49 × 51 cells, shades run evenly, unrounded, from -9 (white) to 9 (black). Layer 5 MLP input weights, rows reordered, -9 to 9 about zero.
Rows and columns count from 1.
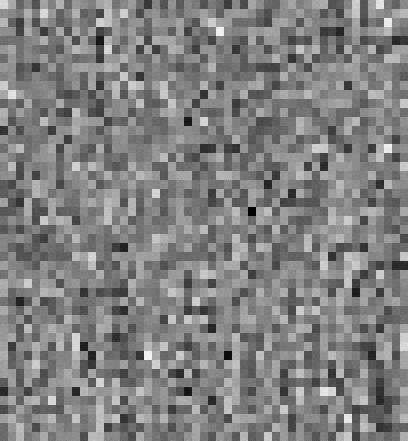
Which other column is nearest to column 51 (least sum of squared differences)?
19
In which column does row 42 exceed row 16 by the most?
23
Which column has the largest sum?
3
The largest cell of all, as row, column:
24, 32
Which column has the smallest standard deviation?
9
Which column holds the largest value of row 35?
16
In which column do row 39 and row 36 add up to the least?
10
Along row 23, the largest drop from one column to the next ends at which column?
4
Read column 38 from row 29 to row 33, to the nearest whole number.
2 -1 -2 -1 -3
